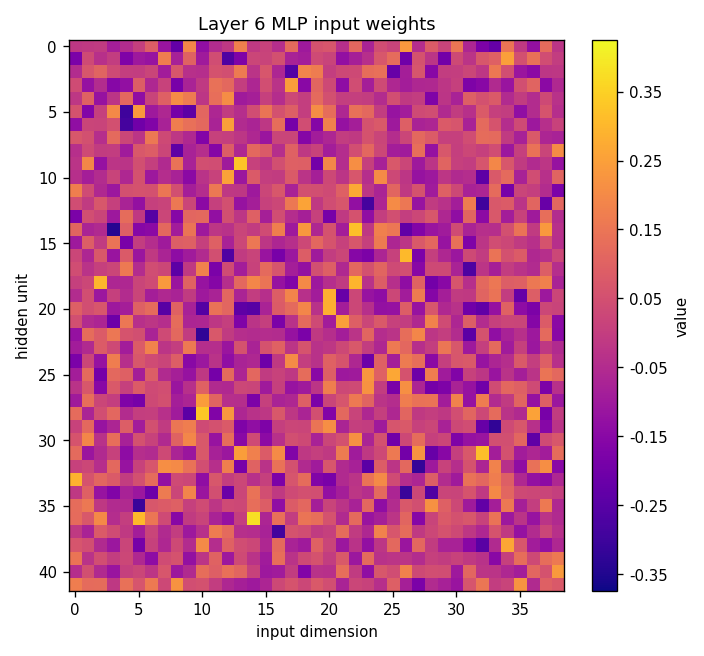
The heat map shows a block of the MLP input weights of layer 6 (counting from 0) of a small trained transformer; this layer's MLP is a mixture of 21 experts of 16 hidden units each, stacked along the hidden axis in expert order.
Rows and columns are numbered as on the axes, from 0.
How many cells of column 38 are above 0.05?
9
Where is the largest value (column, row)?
14, 36
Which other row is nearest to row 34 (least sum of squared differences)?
1
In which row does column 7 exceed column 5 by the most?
35
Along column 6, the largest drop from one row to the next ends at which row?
34
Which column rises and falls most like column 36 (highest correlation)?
7
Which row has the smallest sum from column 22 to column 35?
20
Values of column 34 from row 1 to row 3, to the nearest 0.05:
0.25 0.05 -0.1
